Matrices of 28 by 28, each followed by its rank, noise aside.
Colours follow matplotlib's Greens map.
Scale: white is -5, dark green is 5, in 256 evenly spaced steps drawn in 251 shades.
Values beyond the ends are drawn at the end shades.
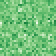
four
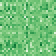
three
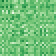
four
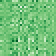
three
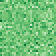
five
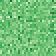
five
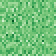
three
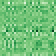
two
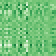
two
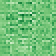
three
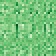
three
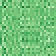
three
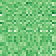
three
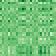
two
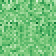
five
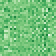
five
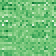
three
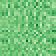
two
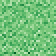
five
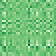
two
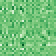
three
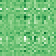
two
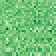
four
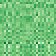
two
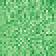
five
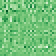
three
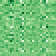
two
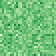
five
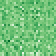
four
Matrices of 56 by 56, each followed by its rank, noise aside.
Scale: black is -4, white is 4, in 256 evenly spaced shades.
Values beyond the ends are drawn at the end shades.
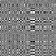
two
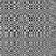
two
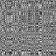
four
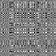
two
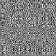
six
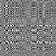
two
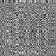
six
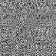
six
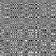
three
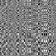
three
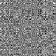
six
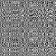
four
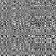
three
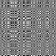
two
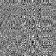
six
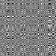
two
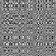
three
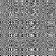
three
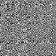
six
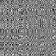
four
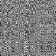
six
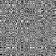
four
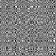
four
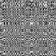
three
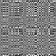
two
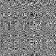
six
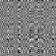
two
